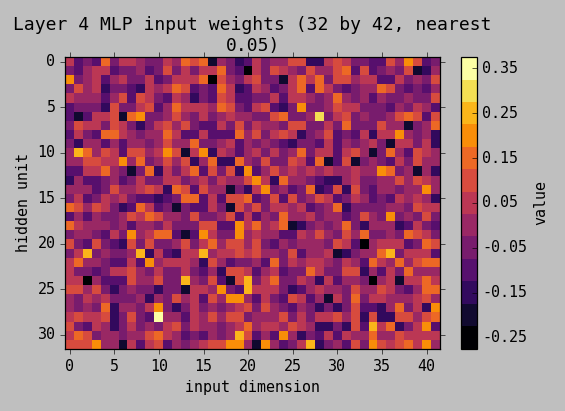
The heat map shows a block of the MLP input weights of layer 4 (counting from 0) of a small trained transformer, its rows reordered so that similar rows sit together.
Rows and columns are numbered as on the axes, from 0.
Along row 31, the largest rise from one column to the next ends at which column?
22
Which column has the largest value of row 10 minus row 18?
26
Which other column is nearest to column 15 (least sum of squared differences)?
21
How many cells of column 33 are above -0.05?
15
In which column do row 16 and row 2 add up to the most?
0
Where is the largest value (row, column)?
28, 10
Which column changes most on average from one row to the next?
18
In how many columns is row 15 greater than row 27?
20
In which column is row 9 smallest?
36
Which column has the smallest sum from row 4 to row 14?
34
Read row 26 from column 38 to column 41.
0 0.05 0.1 0
